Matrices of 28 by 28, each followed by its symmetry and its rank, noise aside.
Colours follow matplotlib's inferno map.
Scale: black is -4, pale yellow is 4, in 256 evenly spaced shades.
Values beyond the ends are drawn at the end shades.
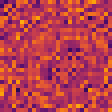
symmetric, rank eight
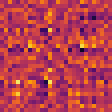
antisymmetric, rank four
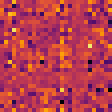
no symmetry, rank six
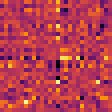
antisymmetric, rank four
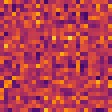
no symmetry, rank six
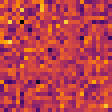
symmetric, rank eight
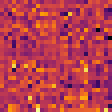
antisymmetric, rank six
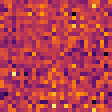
antisymmetric, rank eight
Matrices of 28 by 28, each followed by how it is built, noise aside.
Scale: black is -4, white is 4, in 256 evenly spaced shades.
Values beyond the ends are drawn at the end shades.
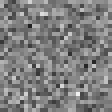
noise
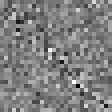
banded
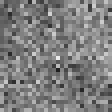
smooth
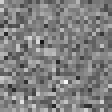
lower triangular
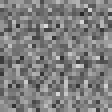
repeating columns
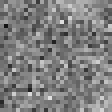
smooth
